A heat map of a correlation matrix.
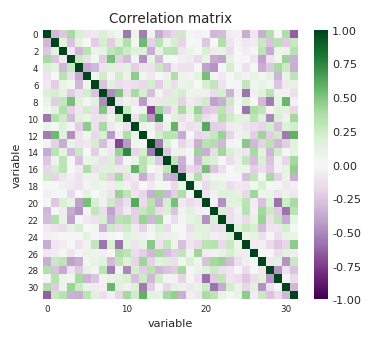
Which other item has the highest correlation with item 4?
29
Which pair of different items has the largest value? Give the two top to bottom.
10, 14
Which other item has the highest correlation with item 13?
25
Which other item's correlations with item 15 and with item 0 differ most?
31
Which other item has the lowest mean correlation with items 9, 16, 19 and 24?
13
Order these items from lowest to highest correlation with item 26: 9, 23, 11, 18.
11, 18, 23, 9
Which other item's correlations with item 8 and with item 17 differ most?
28
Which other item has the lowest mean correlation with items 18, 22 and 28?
8
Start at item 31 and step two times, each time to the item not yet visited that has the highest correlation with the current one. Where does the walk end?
1
